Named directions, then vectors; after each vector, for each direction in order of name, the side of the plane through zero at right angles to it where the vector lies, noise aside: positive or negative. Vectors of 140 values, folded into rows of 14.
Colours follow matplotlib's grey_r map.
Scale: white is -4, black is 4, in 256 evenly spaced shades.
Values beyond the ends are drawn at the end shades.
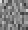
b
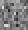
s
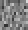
positive, negative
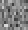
negative, positive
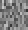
negative, positive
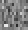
negative, positive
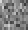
positive, positive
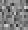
negative, positive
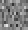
negative, positive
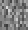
positive, negative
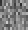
negative, negative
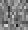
negative, positive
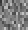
negative, negative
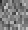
negative, negative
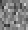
negative, negative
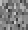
positive, positive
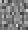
positive, negative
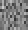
negative, positive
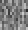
negative, positive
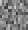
positive, positive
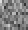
positive, positive
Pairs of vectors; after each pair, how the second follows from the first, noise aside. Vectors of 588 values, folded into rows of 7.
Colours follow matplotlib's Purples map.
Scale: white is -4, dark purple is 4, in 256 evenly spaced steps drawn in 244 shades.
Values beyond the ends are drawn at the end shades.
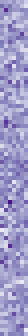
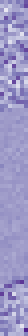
negated, partly zeroed.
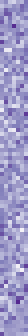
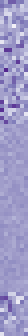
negated, partly zeroed.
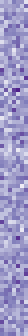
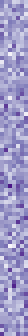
reversed, negated.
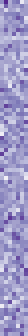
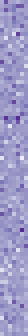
reversed, partly zeroed.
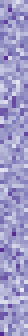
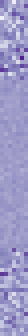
wrapped around, negated, partly zeroed.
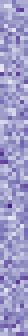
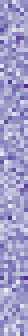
sign-scrambled.
